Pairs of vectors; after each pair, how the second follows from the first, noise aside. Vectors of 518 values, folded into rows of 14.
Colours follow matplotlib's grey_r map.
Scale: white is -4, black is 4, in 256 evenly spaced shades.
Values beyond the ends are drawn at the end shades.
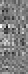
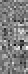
reversed.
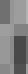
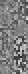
sign-scrambled.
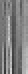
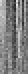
reversed.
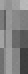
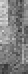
reversed, negated.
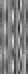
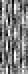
reversed, scaled up.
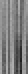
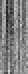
reversed.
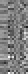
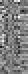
reversed.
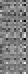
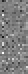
reversed, negated, partly zeroed.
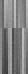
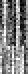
reversed, scaled up.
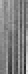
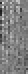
reversed, negated, partly zeroed.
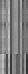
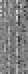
reversed, negated, partly zeroed.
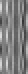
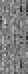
reversed, negated, partly zeroed.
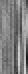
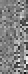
sign-scrambled.
